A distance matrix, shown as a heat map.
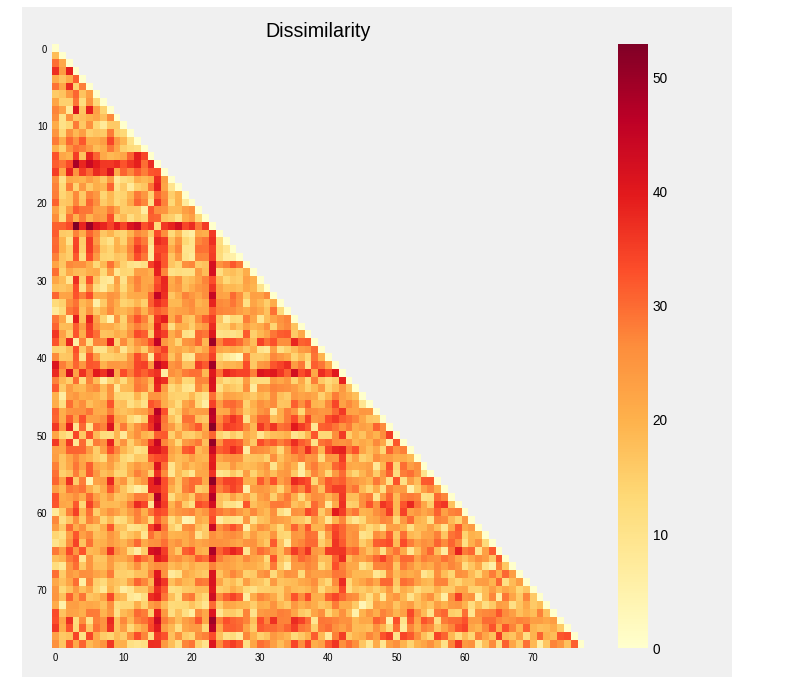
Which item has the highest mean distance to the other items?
23
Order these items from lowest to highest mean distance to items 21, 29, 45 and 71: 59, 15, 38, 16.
38, 16, 59, 15
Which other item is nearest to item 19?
61
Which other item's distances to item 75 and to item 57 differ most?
52
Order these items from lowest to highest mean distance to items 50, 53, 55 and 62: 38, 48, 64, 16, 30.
30, 48, 64, 38, 16
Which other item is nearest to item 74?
49
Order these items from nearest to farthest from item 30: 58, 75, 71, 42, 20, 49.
20, 58, 71, 75, 49, 42
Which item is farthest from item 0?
41
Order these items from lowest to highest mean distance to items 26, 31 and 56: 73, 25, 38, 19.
19, 25, 73, 38
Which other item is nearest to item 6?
33
